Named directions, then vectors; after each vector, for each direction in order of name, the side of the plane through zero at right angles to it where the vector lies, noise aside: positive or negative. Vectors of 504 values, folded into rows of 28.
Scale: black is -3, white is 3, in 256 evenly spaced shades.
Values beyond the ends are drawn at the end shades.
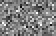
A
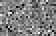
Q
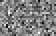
positive, positive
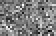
positive, negative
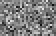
negative, positive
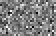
negative, negative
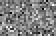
positive, negative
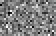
negative, negative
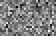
positive, positive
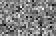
negative, positive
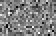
positive, positive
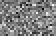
positive, negative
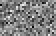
negative, negative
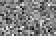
positive, negative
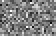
negative, negative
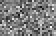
positive, negative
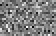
negative, negative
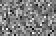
positive, positive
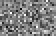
negative, positive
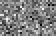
negative, positive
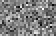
negative, positive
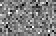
positive, positive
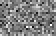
negative, negative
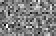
negative, negative
